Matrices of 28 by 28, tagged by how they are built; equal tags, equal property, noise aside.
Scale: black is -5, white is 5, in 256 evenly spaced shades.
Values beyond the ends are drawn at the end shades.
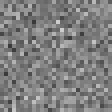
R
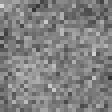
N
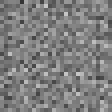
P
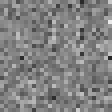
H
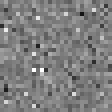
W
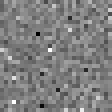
W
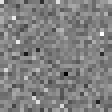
W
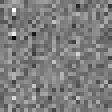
H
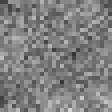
N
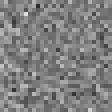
P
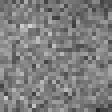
N
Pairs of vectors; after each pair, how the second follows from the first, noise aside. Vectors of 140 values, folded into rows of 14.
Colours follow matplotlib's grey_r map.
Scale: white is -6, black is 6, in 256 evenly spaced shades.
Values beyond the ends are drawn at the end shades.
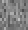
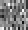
wrapped around, scaled up.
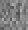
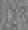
reversed, negated, shrunk.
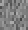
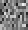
wrapped around, scaled up.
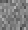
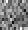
reversed, negated, scaled up.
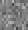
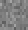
reversed, negated, shrunk.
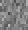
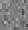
wrapped around, negated, partly zeroed.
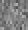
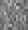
wrapped around.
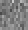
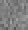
reversed, negated, shrunk.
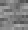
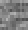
wrapped around.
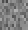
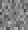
wrapped around.
